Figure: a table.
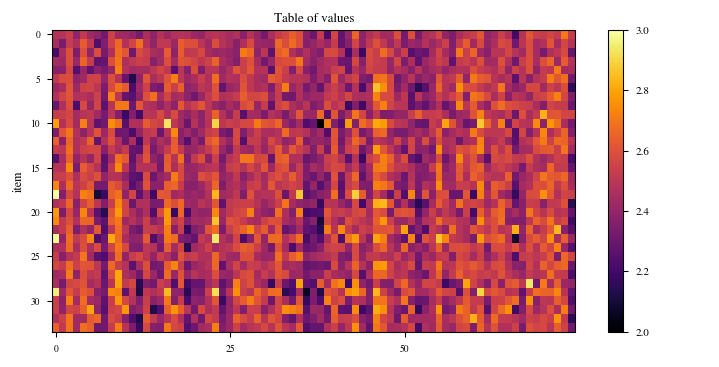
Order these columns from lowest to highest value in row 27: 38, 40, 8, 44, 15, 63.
44, 15, 38, 40, 63, 8
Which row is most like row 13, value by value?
16
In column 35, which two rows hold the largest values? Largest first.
18, 28
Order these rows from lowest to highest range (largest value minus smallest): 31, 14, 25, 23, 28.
25, 14, 31, 28, 23
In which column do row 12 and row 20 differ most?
17
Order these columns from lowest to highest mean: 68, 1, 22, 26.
1, 22, 26, 68
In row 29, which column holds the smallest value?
36
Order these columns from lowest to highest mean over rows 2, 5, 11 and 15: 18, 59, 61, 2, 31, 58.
31, 59, 18, 61, 58, 2
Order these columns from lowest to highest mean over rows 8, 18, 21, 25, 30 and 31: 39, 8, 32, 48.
48, 39, 8, 32
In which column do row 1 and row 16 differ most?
12
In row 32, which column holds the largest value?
60
